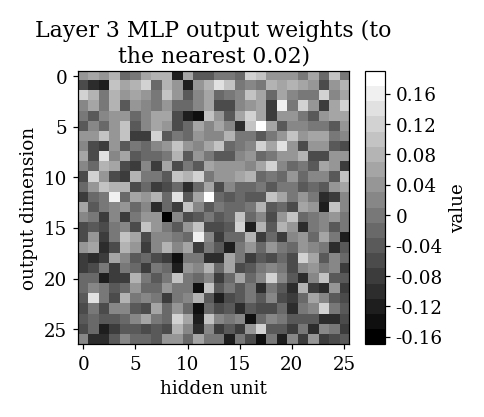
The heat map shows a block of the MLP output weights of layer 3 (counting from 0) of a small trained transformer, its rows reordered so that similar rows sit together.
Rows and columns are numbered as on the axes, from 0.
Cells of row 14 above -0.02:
16
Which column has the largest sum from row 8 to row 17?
11
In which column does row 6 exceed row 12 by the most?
23
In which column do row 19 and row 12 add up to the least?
0
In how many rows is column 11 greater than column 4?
11
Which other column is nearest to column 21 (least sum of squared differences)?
24
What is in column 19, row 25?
-0.04
